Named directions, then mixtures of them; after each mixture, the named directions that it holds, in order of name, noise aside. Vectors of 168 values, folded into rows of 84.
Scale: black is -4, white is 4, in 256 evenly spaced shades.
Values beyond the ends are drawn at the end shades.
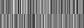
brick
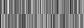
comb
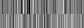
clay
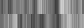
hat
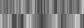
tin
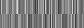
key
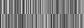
clay, comb.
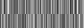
brick, comb.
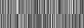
comb, key.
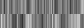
comb, tin.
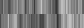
hat.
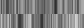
hat, key, tin.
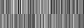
brick.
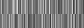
brick, key.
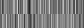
brick, clay, key.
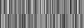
comb, key.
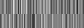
brick.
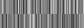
brick, clay.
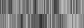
hat, key, tin.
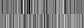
clay.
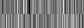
brick, clay.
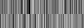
clay, comb.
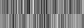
clay, tin.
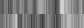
hat.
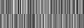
brick.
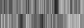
comb, hat, tin.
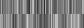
clay, key, tin.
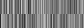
brick, comb.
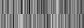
clay, comb, hat.
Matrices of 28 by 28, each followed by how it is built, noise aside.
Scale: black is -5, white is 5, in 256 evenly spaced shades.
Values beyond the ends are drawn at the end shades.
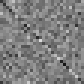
diagonal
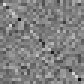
diagonal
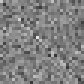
diagonal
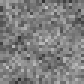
smooth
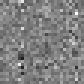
uneven columns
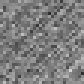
Hankel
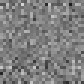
uneven rows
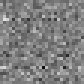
uneven rows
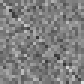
diagonal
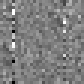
uneven columns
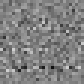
uneven rows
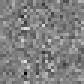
uneven columns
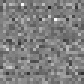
uneven rows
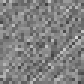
Hankel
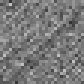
Hankel
